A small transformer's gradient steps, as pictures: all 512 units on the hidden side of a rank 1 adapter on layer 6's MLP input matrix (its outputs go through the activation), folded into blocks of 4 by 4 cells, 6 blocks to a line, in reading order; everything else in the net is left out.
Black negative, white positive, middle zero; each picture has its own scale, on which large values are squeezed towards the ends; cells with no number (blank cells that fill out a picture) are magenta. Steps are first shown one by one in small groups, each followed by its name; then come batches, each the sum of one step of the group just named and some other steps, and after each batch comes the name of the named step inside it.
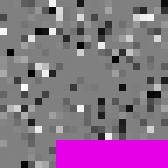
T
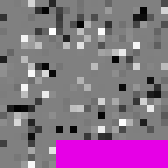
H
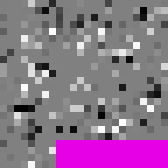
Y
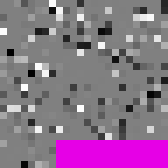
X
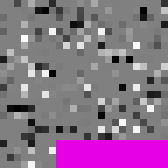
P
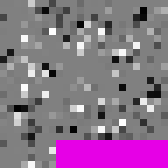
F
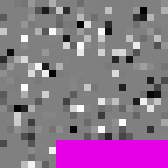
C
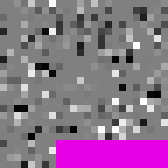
Y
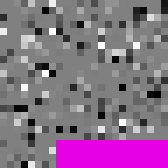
H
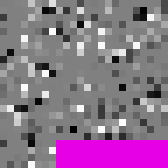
F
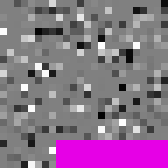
P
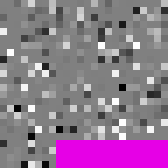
Y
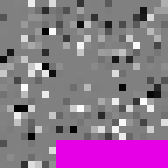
F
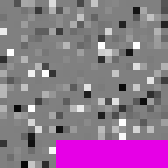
P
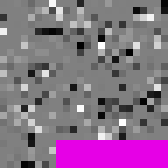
T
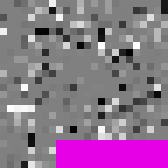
X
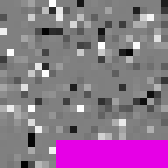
X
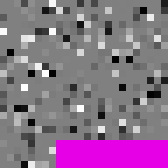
C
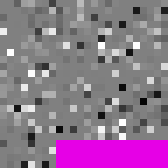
Y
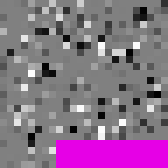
H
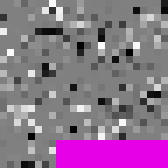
X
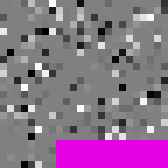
T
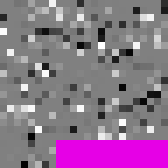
X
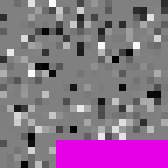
H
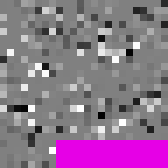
Y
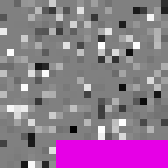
Y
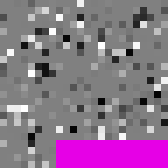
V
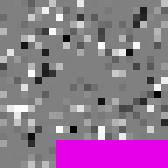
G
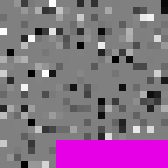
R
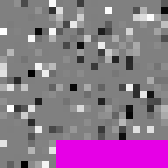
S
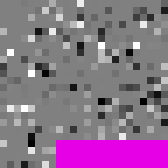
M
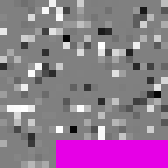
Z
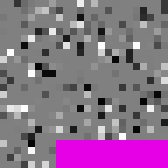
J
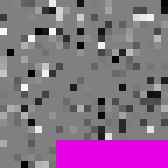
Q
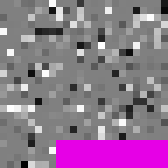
S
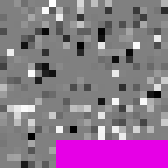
G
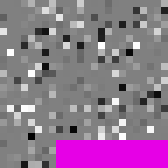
V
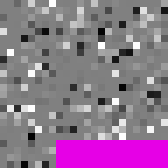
M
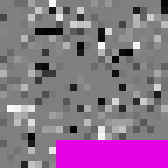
J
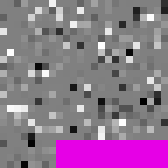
G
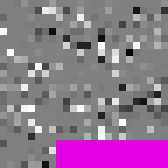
Z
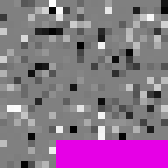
S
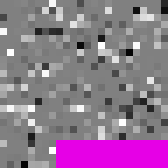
S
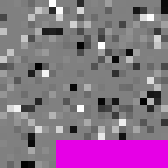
Q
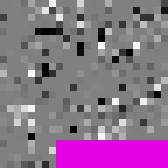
V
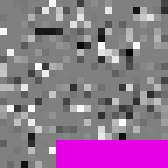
S
